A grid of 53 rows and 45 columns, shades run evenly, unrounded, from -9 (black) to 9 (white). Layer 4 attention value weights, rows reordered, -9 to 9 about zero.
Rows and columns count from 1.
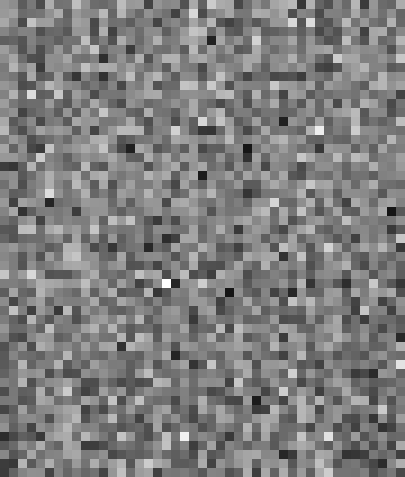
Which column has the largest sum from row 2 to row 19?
22
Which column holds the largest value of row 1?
24
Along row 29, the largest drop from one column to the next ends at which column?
32
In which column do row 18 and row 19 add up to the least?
28
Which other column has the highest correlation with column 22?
42
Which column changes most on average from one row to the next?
45
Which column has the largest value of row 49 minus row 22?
21
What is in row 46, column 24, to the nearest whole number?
0
